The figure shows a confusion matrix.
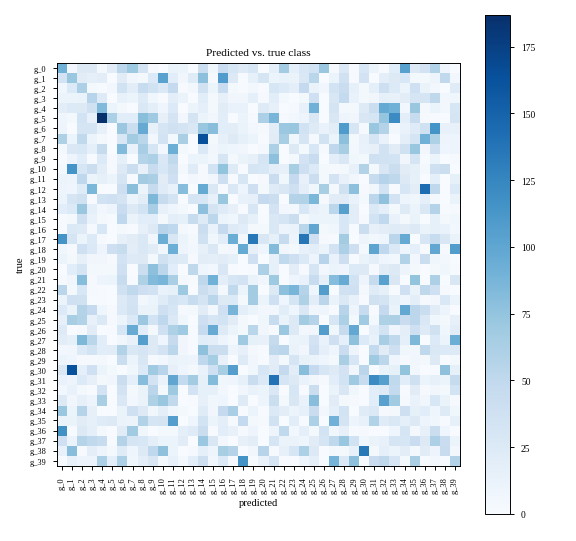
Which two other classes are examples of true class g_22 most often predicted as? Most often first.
g_26, g_23
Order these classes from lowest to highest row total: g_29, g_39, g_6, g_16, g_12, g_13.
g_29, g_16, g_39, g_13, g_12, g_6
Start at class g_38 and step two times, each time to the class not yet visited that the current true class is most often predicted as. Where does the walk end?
g_1
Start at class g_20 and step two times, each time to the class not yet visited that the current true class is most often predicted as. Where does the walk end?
g_21
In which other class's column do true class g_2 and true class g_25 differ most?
g_30
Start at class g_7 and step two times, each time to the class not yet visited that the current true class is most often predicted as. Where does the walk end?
g_28
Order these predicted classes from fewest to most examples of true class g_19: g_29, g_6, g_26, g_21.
g_29, g_21, g_6, g_26
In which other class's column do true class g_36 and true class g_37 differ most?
g_0
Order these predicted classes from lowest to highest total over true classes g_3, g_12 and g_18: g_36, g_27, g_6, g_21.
g_27, g_6, g_21, g_36
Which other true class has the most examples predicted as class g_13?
g_31
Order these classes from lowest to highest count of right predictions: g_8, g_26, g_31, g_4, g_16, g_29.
g_29, g_16, g_8, g_4, g_26, g_31
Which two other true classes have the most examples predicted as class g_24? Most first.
g_17, g_30
